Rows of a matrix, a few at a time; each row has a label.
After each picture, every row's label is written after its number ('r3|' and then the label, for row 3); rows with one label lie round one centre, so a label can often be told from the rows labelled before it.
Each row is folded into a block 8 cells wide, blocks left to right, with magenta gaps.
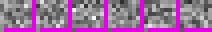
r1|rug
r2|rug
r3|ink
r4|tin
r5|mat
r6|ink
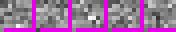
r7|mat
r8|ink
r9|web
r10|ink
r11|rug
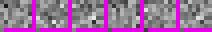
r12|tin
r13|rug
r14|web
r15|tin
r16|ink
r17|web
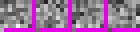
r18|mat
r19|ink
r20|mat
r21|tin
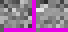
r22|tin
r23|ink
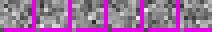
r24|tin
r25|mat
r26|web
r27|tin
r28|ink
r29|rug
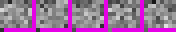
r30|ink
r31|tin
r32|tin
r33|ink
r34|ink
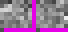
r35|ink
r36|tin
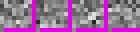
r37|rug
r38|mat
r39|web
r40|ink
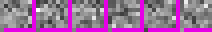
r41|tin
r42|ink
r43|ink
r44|mat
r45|tin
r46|rug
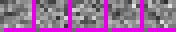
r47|mat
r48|tin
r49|ink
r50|rug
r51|rug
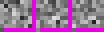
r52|tin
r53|web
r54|web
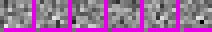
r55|mat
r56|web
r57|mat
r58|ink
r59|web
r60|web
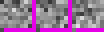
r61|tin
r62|tin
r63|mat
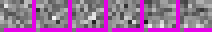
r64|rug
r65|web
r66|web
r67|web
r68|mat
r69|mat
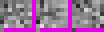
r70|mat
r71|mat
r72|tin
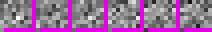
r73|web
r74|web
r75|web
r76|tin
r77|ink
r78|ink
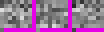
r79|ink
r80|mat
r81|ink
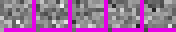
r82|rug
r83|rug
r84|mat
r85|tin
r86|tin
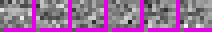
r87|ink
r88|rug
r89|web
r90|web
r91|mat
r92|mat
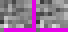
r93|mat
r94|mat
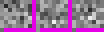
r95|tin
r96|rug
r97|web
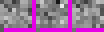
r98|tin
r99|rug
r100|tin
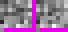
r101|mat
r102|mat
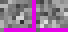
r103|web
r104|mat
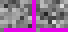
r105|tin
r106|rug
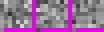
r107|rug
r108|ink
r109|mat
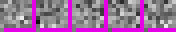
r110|web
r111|mat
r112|tin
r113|tin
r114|rug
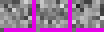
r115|tin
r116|rug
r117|tin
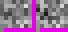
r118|rug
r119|rug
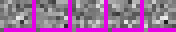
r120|web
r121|tin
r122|rug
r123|rug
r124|web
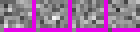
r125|mat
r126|web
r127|web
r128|tin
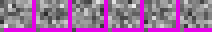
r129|mat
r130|rug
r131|tin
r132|rug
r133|mat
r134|rug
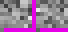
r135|tin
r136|ink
